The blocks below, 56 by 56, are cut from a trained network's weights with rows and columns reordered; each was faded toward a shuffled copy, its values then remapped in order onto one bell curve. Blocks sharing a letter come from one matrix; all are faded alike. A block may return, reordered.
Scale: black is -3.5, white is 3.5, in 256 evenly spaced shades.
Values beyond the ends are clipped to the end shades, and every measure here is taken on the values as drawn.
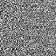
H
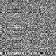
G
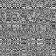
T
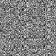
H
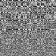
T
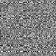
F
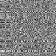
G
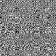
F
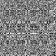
G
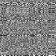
T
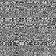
F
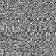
G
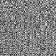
H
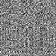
H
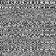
T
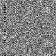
H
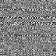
T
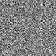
H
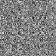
H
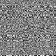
F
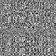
H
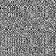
H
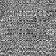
G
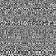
T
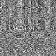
H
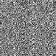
H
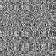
H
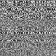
F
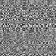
T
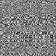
F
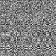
G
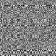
T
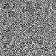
H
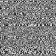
F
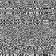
F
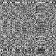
G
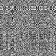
G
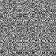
G
